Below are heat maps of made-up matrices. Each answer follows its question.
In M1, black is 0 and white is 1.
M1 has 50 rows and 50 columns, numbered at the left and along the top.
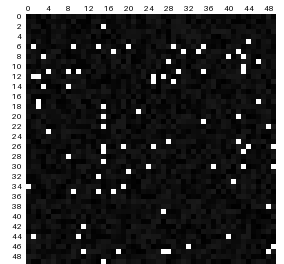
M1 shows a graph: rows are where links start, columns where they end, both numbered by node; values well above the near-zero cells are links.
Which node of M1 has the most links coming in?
node 15
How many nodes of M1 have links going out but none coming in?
12
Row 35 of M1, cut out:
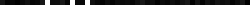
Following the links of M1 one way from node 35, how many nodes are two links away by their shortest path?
5
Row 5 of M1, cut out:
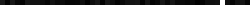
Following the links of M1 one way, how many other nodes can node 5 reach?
5
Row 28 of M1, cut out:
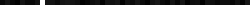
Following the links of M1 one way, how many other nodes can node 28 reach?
4
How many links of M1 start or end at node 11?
8
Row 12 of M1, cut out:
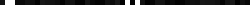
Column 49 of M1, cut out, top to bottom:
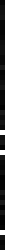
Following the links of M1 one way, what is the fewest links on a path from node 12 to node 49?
5
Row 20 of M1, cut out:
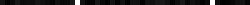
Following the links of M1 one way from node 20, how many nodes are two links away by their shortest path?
1
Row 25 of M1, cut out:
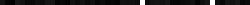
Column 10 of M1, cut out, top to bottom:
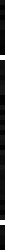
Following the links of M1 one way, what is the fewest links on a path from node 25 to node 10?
3
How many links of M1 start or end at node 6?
6
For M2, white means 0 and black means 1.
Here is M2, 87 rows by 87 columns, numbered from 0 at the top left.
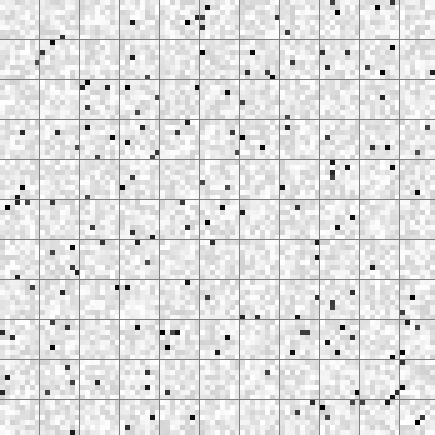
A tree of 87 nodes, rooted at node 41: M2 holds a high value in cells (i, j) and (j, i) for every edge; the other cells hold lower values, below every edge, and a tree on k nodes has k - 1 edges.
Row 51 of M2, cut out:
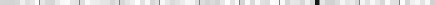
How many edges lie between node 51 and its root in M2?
3
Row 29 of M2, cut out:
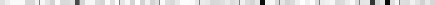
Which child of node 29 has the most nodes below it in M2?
77
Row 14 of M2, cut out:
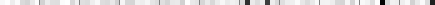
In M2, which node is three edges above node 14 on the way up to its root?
31
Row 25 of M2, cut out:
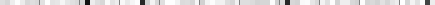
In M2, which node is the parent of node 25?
17
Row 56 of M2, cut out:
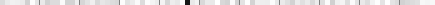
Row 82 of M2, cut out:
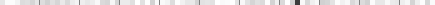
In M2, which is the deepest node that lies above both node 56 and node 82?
59
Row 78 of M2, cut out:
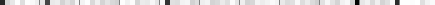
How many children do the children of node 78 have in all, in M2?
1
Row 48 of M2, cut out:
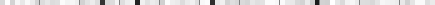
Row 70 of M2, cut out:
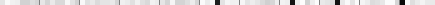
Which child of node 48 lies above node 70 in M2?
27
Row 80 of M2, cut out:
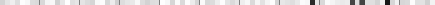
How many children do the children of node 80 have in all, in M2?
3
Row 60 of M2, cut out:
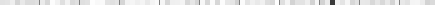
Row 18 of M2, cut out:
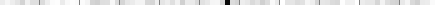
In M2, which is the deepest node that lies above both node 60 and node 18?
45
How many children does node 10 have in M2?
4
